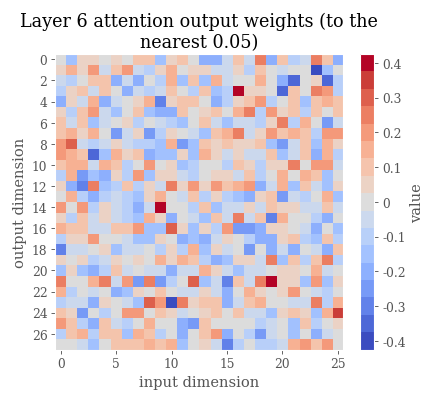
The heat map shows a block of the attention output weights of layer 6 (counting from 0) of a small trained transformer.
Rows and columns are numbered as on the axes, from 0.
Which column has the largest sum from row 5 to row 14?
0
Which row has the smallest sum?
18
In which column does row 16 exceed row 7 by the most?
5
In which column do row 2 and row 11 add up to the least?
24
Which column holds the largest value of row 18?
12
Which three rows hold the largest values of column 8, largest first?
23, 21, 10
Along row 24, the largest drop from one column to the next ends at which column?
2
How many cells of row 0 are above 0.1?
2
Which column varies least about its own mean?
22
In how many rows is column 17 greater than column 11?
14
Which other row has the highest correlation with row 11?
20
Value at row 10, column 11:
-0.15
